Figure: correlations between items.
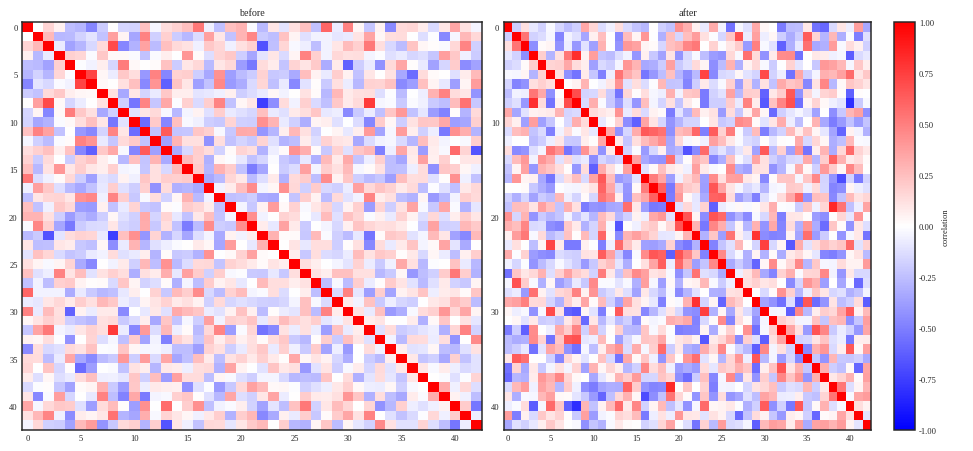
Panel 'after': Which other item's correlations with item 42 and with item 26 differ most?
22
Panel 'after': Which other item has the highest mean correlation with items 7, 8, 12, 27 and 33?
3
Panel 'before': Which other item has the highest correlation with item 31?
17
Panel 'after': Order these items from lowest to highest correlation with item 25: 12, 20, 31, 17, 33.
33, 12, 17, 31, 20
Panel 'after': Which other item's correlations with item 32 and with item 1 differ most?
2
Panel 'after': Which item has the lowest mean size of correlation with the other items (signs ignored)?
12
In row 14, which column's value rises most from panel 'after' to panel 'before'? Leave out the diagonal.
10
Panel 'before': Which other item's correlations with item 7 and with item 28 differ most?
0
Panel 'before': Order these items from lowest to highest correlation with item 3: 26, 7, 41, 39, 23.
41, 23, 7, 39, 26
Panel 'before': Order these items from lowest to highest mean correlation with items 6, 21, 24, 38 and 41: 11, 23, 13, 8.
23, 13, 11, 8
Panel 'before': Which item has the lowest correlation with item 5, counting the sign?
36
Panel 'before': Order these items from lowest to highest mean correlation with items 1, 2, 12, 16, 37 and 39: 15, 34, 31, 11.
34, 31, 11, 15
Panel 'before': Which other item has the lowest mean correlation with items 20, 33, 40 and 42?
4
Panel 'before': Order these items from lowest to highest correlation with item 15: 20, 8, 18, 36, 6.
20, 36, 6, 8, 18
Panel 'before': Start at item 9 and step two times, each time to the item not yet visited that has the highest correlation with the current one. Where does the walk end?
35
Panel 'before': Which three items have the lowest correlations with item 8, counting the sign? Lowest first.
22, 10, 23
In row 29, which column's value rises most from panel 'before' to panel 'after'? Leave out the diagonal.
22
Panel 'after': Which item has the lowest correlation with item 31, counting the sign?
9
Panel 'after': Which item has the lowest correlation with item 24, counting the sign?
19
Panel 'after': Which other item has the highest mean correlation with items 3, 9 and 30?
13
